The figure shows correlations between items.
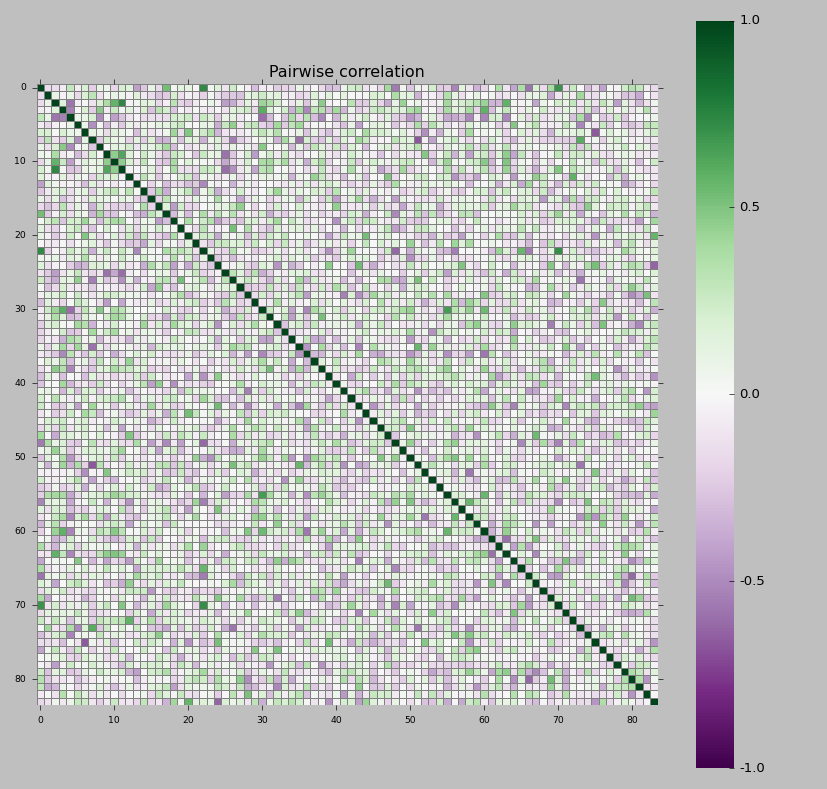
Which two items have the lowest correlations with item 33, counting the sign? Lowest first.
53, 64
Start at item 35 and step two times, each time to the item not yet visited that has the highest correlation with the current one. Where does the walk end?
26
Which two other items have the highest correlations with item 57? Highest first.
24, 69
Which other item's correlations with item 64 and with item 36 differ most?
43
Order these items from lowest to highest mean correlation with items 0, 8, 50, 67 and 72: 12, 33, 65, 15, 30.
33, 65, 15, 30, 12
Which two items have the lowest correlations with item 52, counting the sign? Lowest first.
58, 6
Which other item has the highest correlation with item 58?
56
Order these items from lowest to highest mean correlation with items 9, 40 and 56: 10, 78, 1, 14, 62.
78, 62, 1, 14, 10
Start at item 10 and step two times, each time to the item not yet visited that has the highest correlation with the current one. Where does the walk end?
11
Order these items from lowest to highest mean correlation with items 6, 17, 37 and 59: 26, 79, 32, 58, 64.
64, 26, 79, 32, 58
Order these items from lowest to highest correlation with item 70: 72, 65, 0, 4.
4, 72, 65, 0
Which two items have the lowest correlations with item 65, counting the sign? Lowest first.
48, 13
